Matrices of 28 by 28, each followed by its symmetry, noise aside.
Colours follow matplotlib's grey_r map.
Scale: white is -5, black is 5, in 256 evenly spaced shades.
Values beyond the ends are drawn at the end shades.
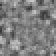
antisymmetric.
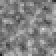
symmetric.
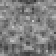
mirrored left to right.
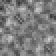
symmetric.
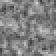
same after a half turn.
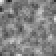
symmetric.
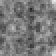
mirrored top to bottom.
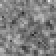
symmetric.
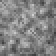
symmetric.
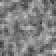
same after a half turn.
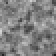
symmetric.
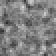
antisymmetric.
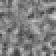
antisymmetric.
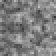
mirrored top to bottom.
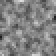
same after a half turn.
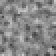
symmetric.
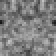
mirrored left to right.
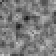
symmetric.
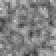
symmetric across the other diagonal.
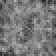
same after a half turn.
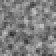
antisymmetric.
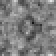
mirrored top to bottom.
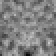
mirrored left to right.
